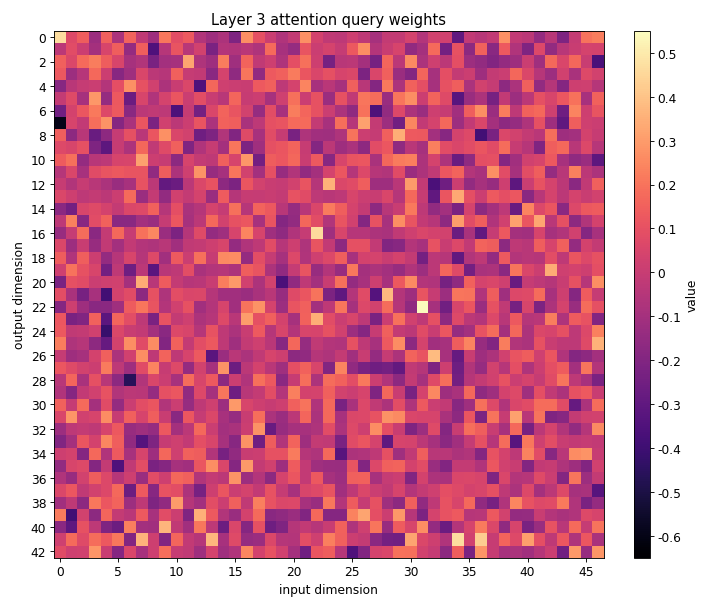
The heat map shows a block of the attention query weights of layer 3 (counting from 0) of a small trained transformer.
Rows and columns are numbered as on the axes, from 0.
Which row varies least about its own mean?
17
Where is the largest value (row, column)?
22, 31
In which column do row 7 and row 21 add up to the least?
0
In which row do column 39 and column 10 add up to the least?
12
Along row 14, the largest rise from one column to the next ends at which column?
40
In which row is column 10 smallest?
6
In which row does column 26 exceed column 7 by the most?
33
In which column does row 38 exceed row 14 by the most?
39
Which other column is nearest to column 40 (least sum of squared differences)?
18
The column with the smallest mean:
19
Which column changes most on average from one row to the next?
34
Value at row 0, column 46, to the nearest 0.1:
0.2
